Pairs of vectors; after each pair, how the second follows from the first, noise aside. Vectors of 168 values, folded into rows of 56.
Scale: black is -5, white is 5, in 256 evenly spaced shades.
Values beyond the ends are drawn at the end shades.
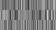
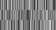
shuffled.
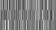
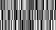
wrapped around, negated, scaled up.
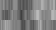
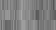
negated, shrunk.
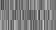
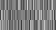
shuffled.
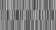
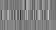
reversed, negated, partly zeroed.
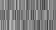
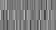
reversed, negated, partly zeroed.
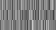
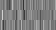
reversed, negated, partly zeroed.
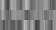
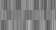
reversed, shrunk.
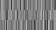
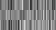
shuffled.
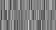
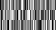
wrapped around, negated, scaled up.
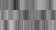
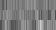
reversed, negated, partly zeroed.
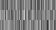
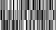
wrapped around, negated, scaled up.
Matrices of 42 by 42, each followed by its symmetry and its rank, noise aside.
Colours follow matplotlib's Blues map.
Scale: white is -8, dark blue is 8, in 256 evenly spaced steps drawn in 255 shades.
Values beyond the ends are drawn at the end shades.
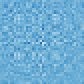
symmetric, rank four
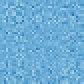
symmetric, rank four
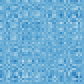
symmetric, rank three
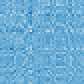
no symmetry, rank four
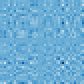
symmetric, rank three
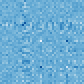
symmetric, rank four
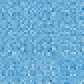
symmetric, rank four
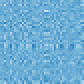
no symmetry, rank three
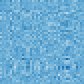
no symmetry, rank five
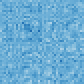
symmetric, rank five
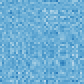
no symmetry, rank four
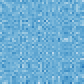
no symmetry, rank four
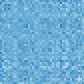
symmetric, rank five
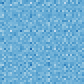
no symmetry, rank four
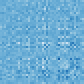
symmetric, rank three
